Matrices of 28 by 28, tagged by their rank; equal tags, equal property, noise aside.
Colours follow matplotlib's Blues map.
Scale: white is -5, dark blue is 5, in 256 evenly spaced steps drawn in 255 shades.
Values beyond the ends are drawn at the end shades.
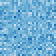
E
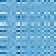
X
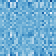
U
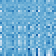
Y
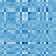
X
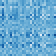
U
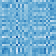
Y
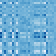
X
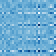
X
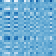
X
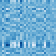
Y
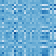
Y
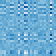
X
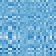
Y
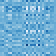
Y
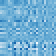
Y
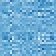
E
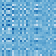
X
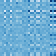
X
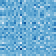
U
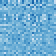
U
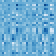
Y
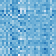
U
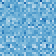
E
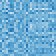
U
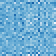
U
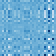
X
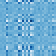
X
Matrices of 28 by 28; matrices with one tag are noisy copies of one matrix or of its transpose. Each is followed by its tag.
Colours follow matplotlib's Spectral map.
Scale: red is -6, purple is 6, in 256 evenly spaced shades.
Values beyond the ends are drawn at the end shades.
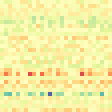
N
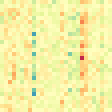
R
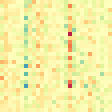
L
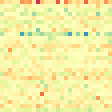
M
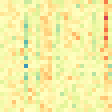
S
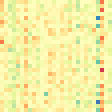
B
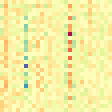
L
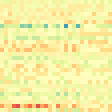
S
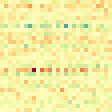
L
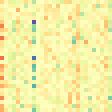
M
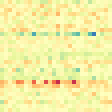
R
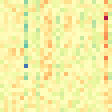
S
